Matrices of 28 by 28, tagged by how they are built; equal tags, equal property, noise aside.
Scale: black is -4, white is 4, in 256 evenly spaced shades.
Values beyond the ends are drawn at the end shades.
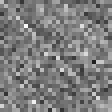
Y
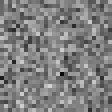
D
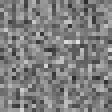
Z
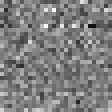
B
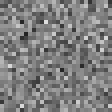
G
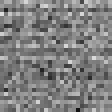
Z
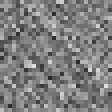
Y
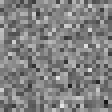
Z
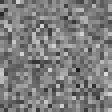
G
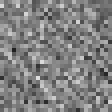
Y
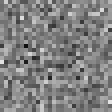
G
